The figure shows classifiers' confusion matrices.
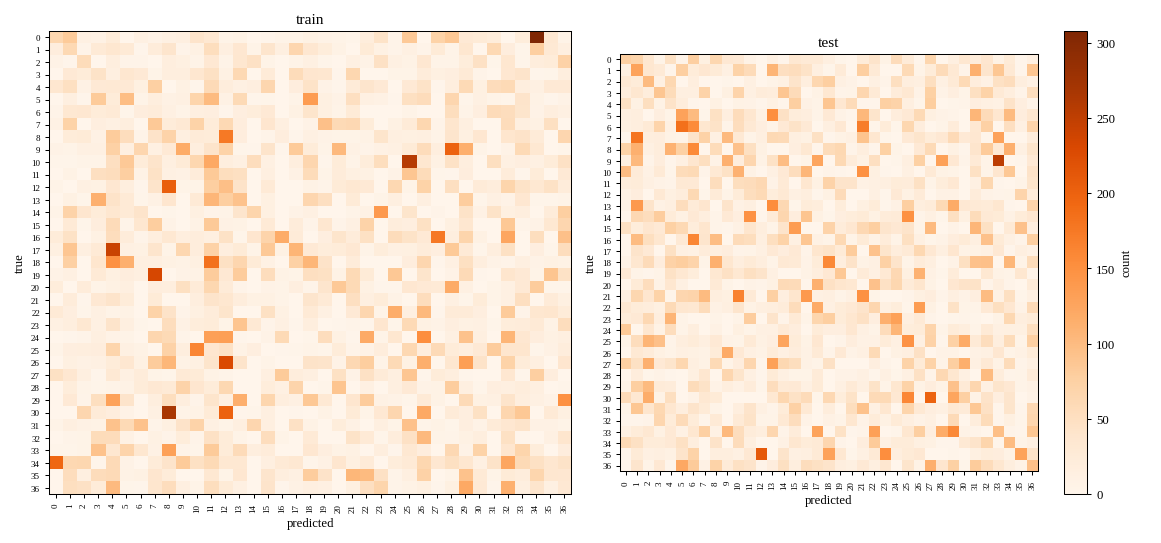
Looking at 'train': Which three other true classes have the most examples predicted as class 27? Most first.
16, 0, 25
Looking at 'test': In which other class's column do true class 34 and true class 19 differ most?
26
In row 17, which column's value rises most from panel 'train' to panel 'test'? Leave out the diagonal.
22
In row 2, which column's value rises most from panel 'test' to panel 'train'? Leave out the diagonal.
36
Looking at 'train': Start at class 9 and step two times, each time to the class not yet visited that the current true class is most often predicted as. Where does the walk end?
20
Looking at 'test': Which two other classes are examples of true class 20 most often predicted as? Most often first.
17, 22
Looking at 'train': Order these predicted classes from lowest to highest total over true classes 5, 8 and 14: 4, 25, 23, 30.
30, 25, 4, 23
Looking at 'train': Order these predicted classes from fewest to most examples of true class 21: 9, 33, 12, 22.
9, 22, 12, 33
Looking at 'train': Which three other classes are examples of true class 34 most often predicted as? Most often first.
0, 32, 9
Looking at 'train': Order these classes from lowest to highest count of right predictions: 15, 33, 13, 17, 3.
15, 3, 33, 13, 17
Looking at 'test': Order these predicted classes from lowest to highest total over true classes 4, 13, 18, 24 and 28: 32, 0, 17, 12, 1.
12, 17, 0, 1, 32
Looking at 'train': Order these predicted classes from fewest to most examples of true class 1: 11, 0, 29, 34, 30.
30, 0, 29, 11, 34
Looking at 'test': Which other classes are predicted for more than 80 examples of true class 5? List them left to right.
6, 13, 21, 31, 34
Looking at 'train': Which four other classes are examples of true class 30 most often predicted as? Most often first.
8, 12, 26, 33
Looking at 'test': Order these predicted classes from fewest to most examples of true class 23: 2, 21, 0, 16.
16, 0, 21, 2
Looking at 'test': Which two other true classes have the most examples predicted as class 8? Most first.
18, 16
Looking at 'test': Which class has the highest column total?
1
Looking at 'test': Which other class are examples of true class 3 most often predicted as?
14
